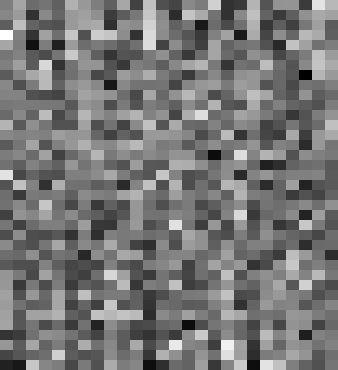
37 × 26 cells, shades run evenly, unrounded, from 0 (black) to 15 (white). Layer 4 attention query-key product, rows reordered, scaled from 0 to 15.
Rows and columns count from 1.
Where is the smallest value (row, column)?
8, 24
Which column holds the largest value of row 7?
4
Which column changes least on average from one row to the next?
26
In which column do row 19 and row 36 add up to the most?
18
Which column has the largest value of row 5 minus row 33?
12
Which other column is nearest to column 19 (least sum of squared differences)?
11
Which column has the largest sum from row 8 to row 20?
7
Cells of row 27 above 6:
14
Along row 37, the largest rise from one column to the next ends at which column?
21
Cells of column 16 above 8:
11
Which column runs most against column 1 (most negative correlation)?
19
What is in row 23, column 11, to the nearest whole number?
9
